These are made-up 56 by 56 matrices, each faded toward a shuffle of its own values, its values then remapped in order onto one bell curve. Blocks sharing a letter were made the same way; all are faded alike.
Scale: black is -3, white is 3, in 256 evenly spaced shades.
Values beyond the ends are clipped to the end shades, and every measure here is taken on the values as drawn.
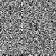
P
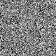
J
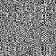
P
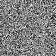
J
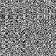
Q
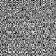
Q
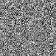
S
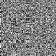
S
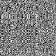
P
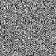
S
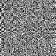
P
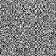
Q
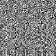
S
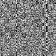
S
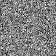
J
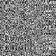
P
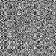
Q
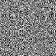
S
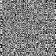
P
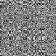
Q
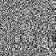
P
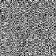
Q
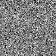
J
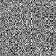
S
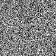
J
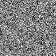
J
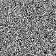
J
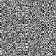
P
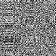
Q
